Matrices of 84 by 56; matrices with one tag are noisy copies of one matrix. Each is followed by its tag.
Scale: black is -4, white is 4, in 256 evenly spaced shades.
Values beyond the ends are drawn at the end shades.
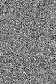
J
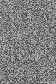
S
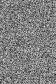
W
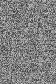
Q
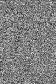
W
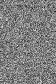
W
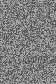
J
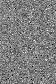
S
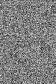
W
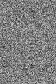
Q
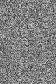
Q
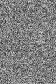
Q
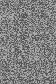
S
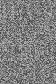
S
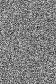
S
